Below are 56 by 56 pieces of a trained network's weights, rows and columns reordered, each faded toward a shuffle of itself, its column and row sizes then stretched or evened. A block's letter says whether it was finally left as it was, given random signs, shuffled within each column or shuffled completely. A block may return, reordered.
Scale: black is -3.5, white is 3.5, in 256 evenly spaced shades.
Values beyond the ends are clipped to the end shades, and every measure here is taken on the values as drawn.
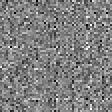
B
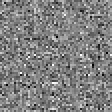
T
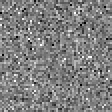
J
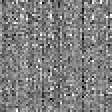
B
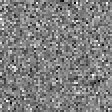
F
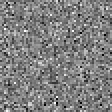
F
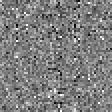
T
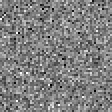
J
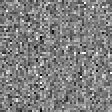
F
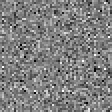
F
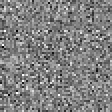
T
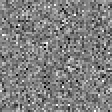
F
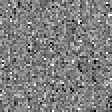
F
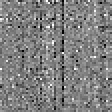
B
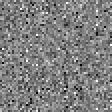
F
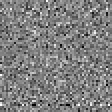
B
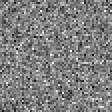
J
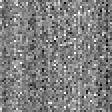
F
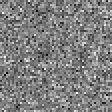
J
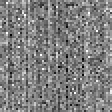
F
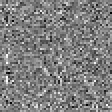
T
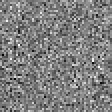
F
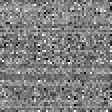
B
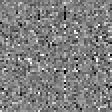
T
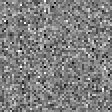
F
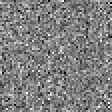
F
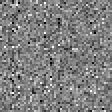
F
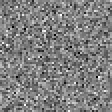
J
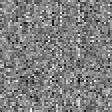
B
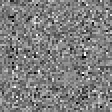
T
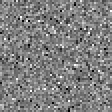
J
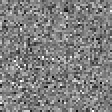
T
